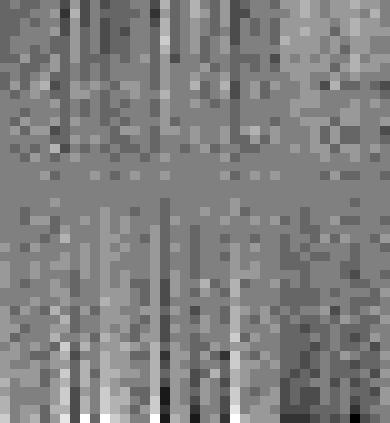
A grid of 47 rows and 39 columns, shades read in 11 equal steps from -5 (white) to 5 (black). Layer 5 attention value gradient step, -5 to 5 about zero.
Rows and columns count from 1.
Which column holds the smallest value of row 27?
7
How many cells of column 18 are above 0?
8
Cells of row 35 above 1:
2
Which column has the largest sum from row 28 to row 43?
17
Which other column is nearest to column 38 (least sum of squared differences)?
32
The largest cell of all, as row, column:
47, 36
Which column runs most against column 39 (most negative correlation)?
26
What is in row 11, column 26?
-1
